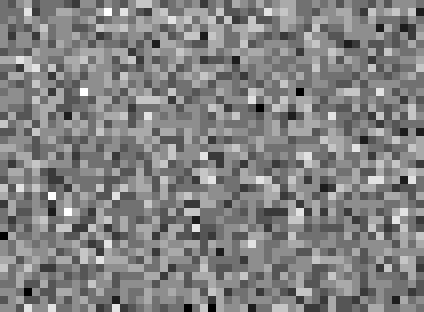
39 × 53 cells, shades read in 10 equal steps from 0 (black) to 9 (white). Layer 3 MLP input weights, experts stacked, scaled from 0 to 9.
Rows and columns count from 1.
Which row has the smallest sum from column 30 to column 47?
27
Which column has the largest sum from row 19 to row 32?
37
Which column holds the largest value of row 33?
13
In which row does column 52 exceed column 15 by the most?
23
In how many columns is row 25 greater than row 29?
23
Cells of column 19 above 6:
4
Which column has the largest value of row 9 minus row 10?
7
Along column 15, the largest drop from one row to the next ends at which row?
26
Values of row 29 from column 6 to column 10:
6 3 7 7 2
